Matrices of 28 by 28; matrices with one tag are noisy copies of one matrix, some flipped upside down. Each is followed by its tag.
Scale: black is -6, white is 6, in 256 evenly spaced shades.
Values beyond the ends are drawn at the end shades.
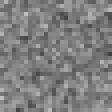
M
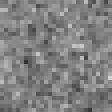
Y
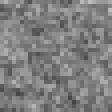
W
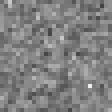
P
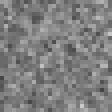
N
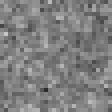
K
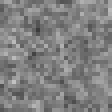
W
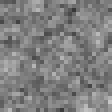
W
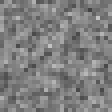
P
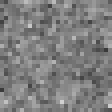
K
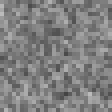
M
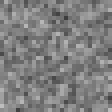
M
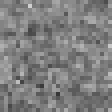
Y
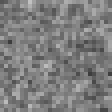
K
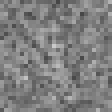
P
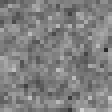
W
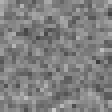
M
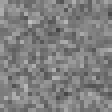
M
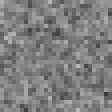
M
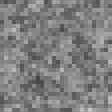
W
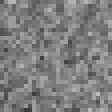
N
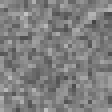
M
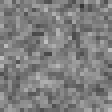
P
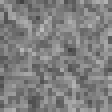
N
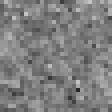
W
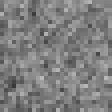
N
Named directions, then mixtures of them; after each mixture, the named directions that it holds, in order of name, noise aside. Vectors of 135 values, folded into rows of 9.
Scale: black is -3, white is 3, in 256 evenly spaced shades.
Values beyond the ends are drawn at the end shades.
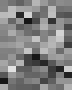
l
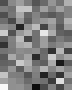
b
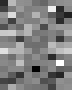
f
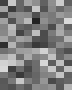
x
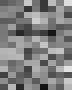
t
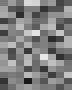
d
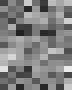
t, x.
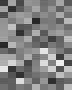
x.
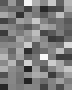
d, t.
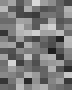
d, t.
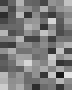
b, l.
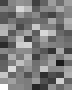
b.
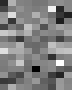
f.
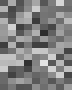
x.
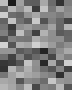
x.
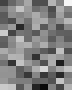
b, t.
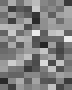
d, t, x.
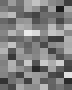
d, f, t.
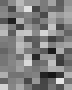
b, d.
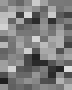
l.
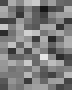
d.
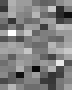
f.
